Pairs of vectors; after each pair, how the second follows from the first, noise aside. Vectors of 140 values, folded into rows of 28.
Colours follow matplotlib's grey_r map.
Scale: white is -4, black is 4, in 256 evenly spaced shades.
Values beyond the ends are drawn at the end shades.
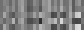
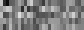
reversed, negated.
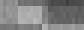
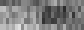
reversed, negated.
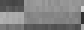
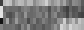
reversed, negated.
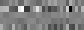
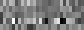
reversed, negated.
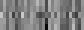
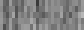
reversed, shrunk.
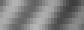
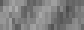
shrunk.
